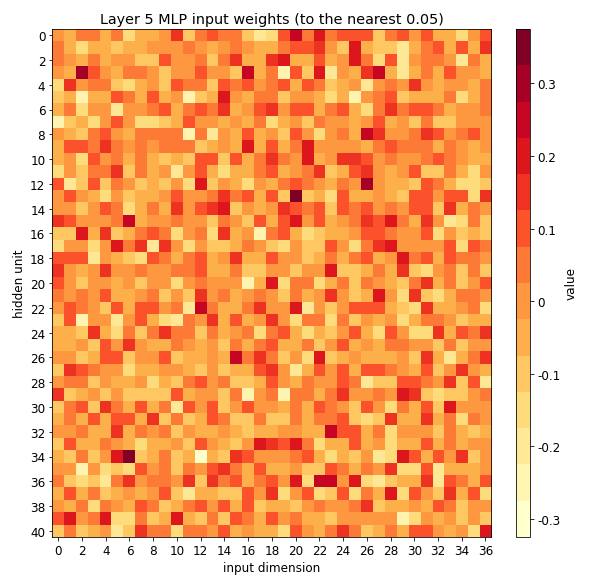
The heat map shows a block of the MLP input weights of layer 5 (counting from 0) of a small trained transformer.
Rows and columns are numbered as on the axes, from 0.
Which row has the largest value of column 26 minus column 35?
12
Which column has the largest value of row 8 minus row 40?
26
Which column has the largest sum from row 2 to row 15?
20
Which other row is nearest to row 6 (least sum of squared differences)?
40
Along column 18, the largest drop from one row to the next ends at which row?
7
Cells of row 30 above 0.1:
2
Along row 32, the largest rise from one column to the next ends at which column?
23
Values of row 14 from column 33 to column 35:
0.15 -0.05 0.05
